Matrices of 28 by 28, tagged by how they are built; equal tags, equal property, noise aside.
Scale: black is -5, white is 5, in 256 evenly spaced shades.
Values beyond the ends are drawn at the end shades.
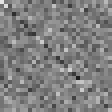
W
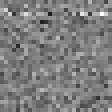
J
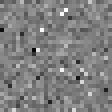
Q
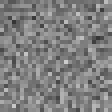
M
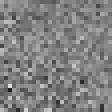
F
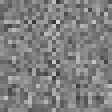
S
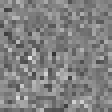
F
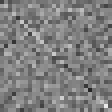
W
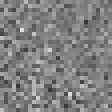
F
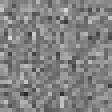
S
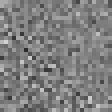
F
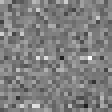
J
